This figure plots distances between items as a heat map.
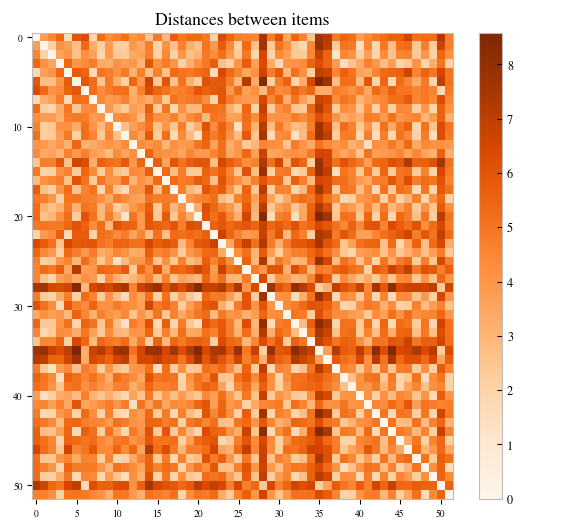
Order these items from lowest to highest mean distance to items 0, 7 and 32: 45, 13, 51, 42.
42, 13, 51, 45
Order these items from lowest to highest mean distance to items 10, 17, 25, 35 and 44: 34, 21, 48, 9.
9, 48, 34, 21
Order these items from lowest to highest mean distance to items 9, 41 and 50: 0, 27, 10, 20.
27, 10, 0, 20
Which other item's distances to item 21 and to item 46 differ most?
30
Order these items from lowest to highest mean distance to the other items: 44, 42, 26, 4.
42, 44, 4, 26
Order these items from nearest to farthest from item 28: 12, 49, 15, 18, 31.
12, 31, 18, 49, 15
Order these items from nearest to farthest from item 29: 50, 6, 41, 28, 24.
24, 41, 6, 50, 28
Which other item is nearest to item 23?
45
